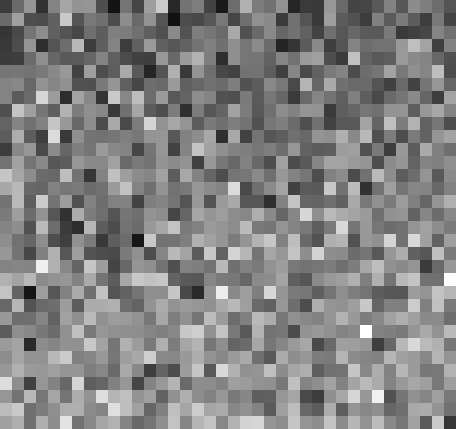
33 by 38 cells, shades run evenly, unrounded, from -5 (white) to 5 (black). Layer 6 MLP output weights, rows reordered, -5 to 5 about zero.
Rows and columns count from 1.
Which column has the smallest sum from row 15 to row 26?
19
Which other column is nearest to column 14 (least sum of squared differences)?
24
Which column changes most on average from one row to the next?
15
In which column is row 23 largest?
3
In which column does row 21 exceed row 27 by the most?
36
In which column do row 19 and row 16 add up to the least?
25
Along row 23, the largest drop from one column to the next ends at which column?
4
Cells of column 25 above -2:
27
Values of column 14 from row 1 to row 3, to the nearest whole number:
-3 2 2
